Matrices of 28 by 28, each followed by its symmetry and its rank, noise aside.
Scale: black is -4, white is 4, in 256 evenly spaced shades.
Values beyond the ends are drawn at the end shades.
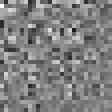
no symmetry, rank four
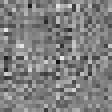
antisymmetric, rank six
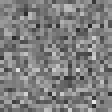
no symmetry, rank six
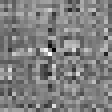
antisymmetric, rank four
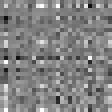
no symmetry, rank three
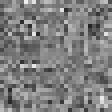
no symmetry, rank six
